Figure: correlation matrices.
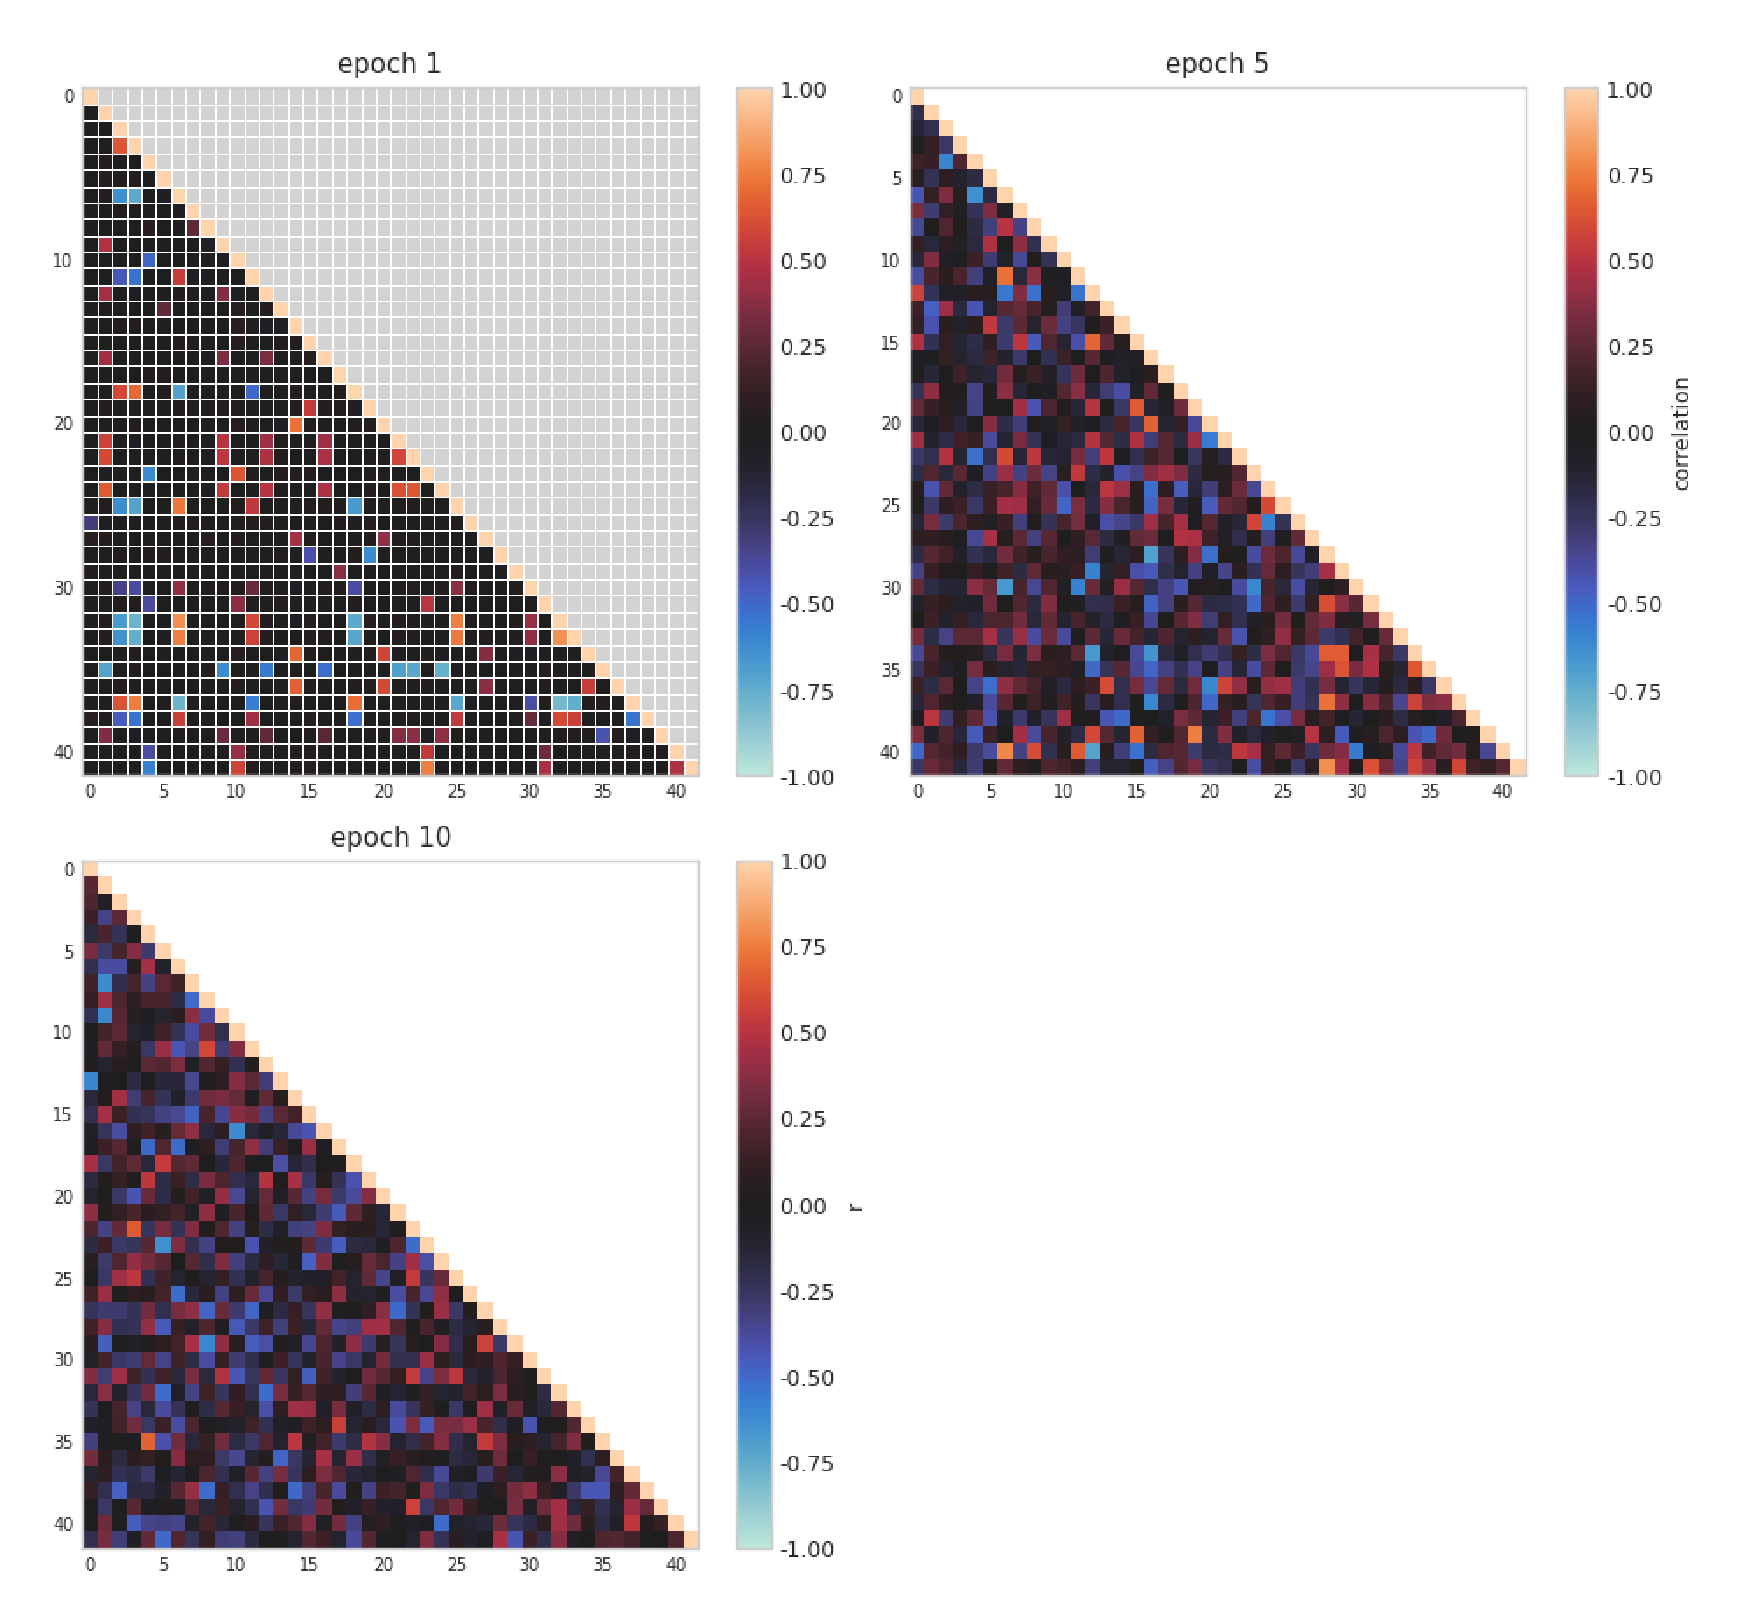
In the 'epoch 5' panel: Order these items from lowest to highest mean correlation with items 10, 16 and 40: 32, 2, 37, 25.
25, 32, 37, 2
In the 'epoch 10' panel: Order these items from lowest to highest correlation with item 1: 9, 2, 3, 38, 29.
9, 29, 3, 38, 2
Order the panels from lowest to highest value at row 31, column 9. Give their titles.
epoch 1, epoch 5, epoch 10
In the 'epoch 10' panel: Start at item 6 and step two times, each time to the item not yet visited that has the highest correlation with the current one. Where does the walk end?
35
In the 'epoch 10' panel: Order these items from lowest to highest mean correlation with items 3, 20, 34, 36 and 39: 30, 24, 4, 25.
30, 4, 25, 24
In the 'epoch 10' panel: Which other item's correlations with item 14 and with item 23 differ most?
38
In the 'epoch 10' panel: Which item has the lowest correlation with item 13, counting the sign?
0
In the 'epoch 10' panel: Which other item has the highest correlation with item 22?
3
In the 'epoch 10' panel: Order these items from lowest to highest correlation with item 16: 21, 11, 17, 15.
15, 21, 11, 17
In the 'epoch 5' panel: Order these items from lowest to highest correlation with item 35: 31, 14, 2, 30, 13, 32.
13, 2, 32, 14, 30, 31
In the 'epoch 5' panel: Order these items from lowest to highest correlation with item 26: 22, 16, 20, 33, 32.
22, 32, 33, 20, 16
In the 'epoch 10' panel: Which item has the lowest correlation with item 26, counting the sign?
6
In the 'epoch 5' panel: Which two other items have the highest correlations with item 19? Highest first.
39, 15
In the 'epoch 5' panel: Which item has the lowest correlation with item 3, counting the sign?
2
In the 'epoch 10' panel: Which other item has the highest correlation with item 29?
27
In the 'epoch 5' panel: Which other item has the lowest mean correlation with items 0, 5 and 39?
40
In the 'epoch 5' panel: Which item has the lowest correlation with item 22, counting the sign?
4
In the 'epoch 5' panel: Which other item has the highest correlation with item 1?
38
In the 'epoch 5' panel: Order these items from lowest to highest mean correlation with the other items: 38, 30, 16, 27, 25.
16, 30, 38, 27, 25
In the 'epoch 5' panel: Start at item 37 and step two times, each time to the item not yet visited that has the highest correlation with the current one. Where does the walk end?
41
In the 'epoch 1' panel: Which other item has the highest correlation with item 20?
14
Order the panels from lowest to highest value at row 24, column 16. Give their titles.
epoch 5, epoch 10, epoch 1
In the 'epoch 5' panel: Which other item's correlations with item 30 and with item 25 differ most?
6
